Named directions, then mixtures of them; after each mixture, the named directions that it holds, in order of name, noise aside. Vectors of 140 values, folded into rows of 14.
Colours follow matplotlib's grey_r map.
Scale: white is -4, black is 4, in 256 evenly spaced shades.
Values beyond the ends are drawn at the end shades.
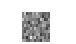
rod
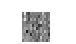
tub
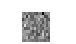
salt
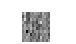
tub.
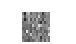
tub.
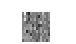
tub.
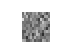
rod, salt.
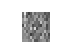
rod, salt, tub.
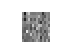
tub.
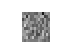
salt.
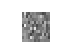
rod, salt, tub.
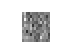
salt, tub.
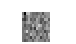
rod, tub.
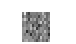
tub.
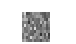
rod, salt, tub.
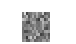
rod, salt, tub.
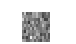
rod.
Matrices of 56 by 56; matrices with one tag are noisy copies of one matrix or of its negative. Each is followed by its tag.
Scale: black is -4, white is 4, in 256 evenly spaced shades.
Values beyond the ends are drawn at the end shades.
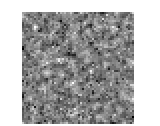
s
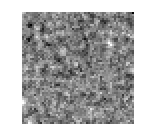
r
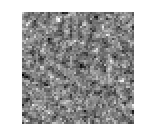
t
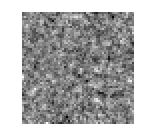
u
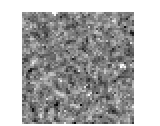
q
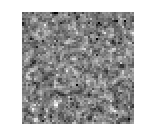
q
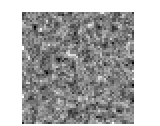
s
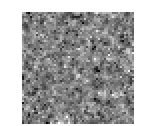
u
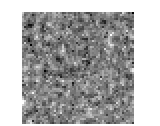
r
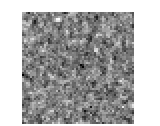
t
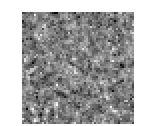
q
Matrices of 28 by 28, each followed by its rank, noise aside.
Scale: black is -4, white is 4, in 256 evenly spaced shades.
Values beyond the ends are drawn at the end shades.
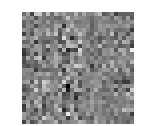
five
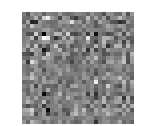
five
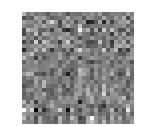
three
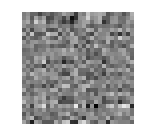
four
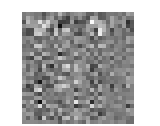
three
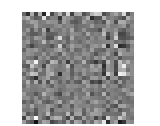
three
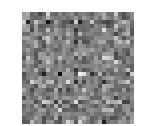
five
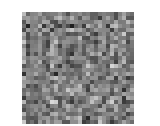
five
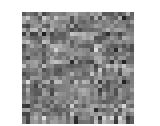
four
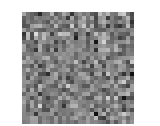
five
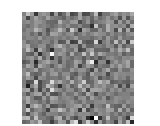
four
